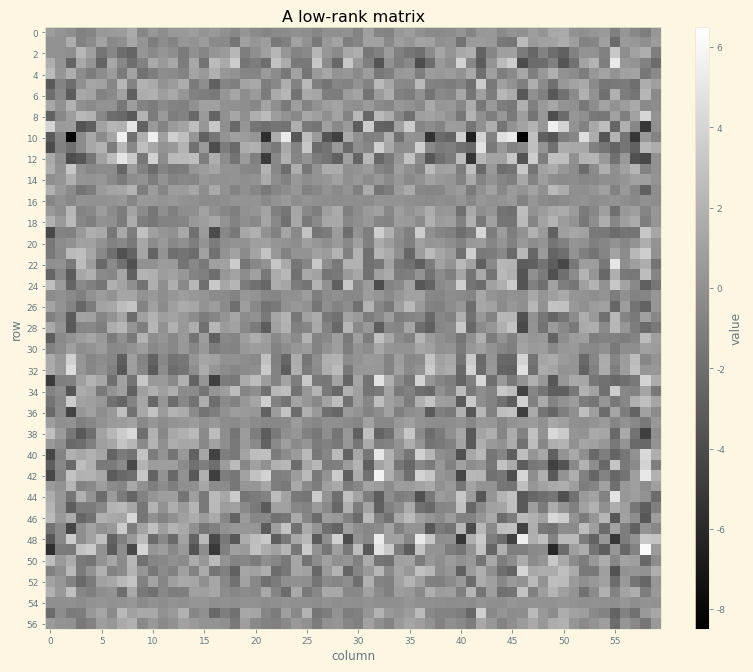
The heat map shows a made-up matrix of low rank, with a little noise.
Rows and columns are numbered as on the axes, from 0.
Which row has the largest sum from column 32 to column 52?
48
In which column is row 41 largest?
58
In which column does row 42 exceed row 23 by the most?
46
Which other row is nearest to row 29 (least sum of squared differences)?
20
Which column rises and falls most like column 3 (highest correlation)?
30
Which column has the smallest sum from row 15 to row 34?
49
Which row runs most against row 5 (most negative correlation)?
4
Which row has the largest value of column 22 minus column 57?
10
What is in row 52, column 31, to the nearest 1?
2
